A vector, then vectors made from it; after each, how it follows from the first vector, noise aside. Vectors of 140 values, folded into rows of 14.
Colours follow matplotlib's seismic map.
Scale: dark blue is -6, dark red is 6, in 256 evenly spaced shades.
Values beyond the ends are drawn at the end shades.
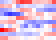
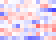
reversed, negated, shrunk.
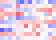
negated, shrunk.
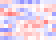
negated, shrunk.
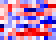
wrapped around, negated, scaled up.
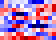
wrapped around, negated, scaled up.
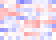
negated, shrunk.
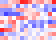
copied.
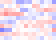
negated, shrunk.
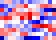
reversed, negated, scaled up.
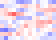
negated, shrunk.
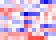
wrapped around, negated.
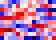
reversed, negated, scaled up.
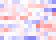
reversed, negated, shrunk.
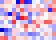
sign-scrambled.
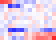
wrapped around, negated, partly zeroed.
